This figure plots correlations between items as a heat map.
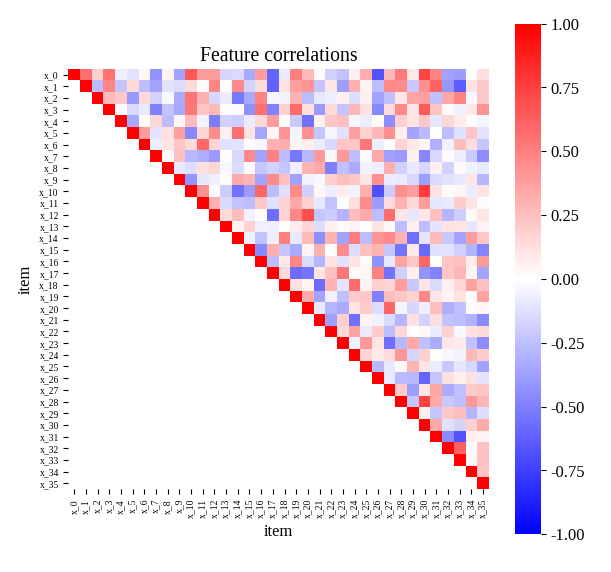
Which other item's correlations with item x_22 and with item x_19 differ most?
x_17
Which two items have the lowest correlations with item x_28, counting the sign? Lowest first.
x_15, x_7
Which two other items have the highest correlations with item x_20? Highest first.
x_12, x_27
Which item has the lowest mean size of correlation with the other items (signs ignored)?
x_13
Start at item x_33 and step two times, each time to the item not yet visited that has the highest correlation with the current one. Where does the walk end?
x_2
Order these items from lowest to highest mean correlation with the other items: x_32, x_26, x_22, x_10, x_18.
x_26, x_32, x_22, x_10, x_18
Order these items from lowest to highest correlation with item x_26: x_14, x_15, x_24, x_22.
x_24, x_22, x_15, x_14
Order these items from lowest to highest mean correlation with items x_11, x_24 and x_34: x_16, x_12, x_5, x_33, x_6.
x_33, x_16, x_12, x_5, x_6
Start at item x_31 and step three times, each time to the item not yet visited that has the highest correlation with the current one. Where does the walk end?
x_30
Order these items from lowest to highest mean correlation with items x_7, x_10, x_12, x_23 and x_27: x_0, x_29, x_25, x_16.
x_16, x_29, x_0, x_25
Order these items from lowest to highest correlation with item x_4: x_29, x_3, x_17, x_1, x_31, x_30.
x_1, x_31, x_3, x_29, x_30, x_17
